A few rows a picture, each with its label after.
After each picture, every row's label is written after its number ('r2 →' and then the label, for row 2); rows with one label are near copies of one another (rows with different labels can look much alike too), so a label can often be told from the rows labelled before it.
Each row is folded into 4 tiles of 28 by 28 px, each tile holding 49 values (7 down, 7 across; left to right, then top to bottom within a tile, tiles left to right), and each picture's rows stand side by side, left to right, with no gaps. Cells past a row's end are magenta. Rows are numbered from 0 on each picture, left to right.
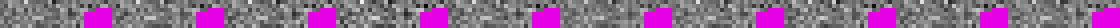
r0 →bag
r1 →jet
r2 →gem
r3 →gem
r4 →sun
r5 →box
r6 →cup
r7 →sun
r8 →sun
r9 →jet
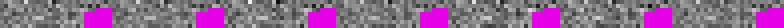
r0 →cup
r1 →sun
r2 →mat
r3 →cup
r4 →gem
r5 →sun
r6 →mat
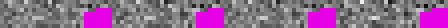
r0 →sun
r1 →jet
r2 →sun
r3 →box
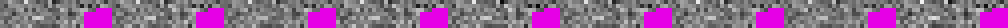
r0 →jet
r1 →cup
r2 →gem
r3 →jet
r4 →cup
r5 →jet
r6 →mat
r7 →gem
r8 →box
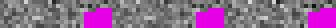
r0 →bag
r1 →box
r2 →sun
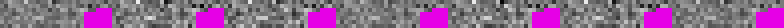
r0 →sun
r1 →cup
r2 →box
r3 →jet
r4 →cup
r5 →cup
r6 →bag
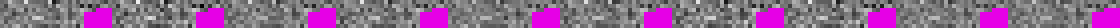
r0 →cup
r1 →cup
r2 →gem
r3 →gem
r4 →jet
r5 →box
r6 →bag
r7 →cup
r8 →jet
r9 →jet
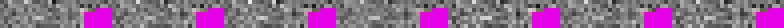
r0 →mat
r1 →gem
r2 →sun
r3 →box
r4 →box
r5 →mat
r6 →jet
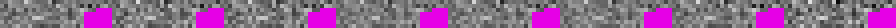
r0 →box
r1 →bag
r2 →jet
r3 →cup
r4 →sun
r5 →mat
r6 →sun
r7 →box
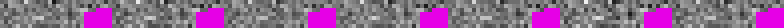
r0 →box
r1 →box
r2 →mat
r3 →cup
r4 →bag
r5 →box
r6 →box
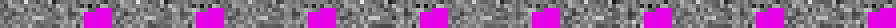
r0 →sun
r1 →sun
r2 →bag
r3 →jet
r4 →mat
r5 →bag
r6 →jet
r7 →bag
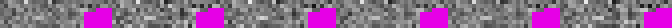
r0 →mat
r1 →bag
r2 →box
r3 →mat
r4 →box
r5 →cup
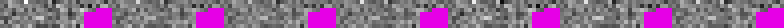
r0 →gem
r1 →gem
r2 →cup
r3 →mat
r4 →mat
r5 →cup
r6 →sun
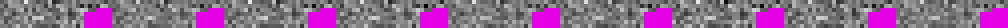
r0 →jet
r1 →sun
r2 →gem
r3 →sun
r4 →cup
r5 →box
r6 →box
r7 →jet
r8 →bag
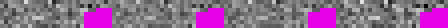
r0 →box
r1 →cup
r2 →mat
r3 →sun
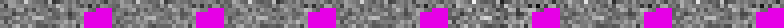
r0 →box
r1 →sun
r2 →mat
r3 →box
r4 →gem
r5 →gem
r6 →sun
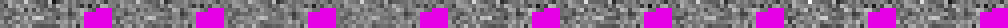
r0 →jet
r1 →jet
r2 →box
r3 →sun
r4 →jet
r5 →gem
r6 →gem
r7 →gem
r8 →mat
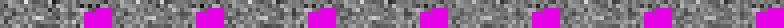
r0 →cup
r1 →sun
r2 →gem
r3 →sun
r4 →box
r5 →mat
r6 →box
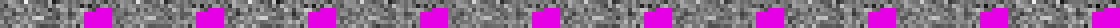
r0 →cup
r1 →mat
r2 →box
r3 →cup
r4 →mat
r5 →jet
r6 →box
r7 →jet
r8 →sun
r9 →sun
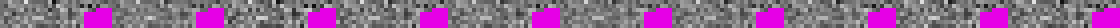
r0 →cup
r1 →sun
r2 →jet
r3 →bag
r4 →bag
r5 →box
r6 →jet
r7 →sun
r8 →bag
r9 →cup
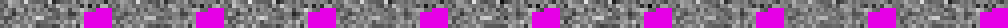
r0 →bag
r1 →gem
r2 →bag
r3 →sun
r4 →mat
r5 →box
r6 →jet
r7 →jet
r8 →cup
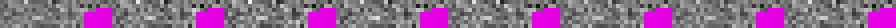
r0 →cup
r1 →mat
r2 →bag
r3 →gem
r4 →sun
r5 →bag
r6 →jet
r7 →sun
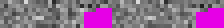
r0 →cup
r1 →sun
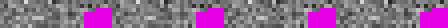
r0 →box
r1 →cup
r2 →mat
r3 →bag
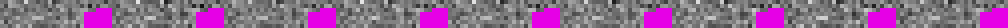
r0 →box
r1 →cup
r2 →bag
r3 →sun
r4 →box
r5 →cup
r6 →sun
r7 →box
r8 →box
